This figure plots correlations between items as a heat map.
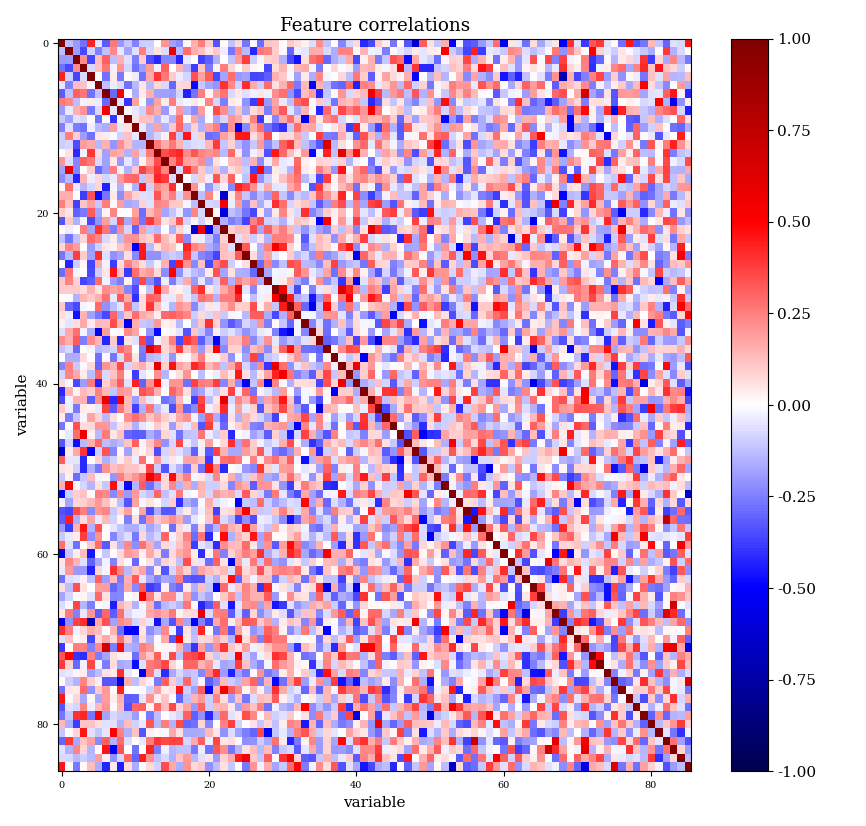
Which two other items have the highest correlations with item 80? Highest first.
43, 59
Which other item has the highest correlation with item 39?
30
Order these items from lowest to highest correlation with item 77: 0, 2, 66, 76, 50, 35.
35, 76, 2, 66, 50, 0
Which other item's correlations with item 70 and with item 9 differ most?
52
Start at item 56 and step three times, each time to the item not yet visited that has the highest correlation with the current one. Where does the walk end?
19
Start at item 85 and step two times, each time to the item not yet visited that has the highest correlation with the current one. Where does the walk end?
58
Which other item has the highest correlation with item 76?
22
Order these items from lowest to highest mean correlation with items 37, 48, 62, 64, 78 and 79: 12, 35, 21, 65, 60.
12, 35, 21, 65, 60
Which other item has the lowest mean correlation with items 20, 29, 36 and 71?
75
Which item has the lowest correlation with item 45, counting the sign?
32
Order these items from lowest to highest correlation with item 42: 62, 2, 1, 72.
1, 72, 2, 62
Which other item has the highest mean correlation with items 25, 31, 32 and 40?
60
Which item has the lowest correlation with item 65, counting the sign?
74
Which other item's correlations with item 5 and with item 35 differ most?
18
